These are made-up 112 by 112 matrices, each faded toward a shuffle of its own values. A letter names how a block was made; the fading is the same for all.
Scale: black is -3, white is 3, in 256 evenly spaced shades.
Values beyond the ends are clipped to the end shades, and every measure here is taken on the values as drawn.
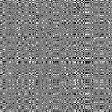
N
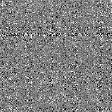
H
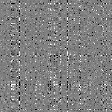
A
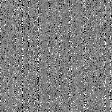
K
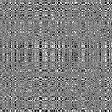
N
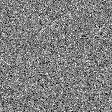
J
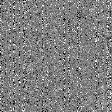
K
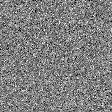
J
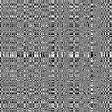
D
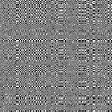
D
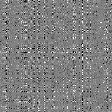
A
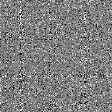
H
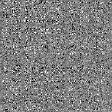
H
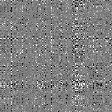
A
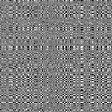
D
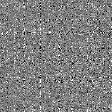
H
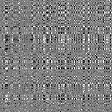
N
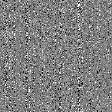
K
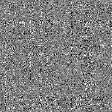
H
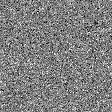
J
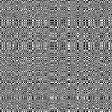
D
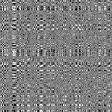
N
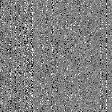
K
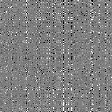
A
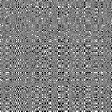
N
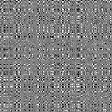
N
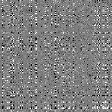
A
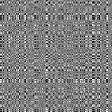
D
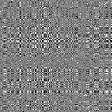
N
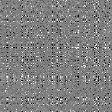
A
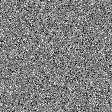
J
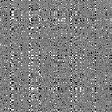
A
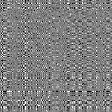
N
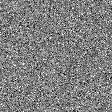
J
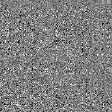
H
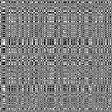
D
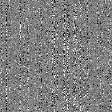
K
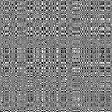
D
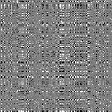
N
